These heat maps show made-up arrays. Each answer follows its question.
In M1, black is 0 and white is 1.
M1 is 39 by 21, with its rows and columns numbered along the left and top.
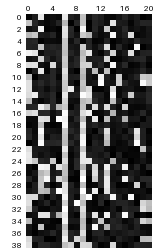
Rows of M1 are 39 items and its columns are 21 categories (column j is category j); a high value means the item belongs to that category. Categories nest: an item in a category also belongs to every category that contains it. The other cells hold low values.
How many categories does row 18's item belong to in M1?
3
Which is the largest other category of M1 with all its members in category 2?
13
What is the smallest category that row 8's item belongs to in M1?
4
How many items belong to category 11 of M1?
9
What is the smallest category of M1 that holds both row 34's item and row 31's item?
20
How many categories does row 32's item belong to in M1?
5
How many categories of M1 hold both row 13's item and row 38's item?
5
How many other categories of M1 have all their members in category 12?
1
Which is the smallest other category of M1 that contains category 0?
9
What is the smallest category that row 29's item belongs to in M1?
5
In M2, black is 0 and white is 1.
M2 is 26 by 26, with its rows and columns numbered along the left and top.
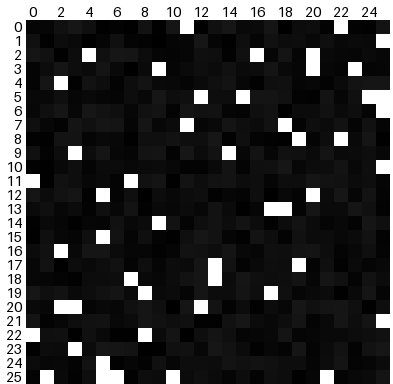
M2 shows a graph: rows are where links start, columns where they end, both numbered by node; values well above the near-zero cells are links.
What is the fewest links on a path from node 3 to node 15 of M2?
4
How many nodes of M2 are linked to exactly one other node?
10
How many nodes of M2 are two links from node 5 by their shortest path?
5
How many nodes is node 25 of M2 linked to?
5
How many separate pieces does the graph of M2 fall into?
2
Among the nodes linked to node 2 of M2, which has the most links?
node 20
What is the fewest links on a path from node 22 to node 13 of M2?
4
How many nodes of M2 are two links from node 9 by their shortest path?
2
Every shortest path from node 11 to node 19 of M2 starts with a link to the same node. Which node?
node 0
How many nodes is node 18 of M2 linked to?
2
